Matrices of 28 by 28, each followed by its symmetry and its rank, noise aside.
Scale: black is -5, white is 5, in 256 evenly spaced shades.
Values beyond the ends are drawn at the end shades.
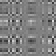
no symmetry, rank one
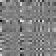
no symmetry, rank two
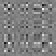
symmetric, rank one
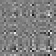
antisymmetric, rank two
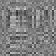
antisymmetric, rank two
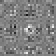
symmetric, rank three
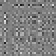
antisymmetric, rank two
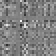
no symmetry, rank three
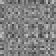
no symmetry, rank three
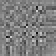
symmetric, rank three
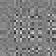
no symmetry, rank two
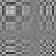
symmetric, rank one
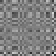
symmetric, rank one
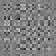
symmetric, rank two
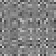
no symmetry, rank two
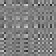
symmetric, rank one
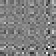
antisymmetric, rank two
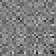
symmetric, rank three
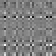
no symmetry, rank one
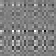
no symmetry, rank one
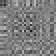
symmetric, rank two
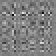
no symmetry, rank two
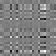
no symmetry, rank one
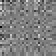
antisymmetric, rank two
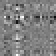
antisymmetric, rank two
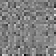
no symmetry, rank three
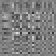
no symmetry, rank two
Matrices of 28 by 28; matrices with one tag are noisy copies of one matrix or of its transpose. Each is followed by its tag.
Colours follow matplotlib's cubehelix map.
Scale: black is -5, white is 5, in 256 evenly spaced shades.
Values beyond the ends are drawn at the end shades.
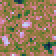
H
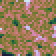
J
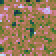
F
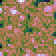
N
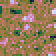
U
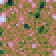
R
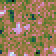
U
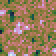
U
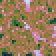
J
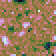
H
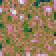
N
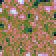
N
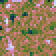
F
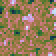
U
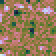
F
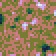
H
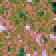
J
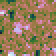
U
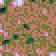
R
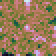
J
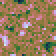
H
